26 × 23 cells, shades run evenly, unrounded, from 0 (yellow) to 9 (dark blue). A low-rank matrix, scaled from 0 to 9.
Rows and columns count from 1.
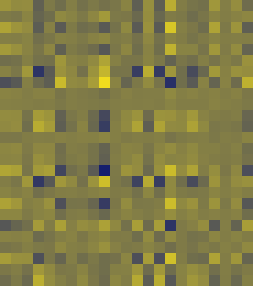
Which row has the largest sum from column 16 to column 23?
8
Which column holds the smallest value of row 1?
16
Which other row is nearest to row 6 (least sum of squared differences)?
23
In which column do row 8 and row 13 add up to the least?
10
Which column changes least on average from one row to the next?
21
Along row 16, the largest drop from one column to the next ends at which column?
11
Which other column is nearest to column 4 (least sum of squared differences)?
15
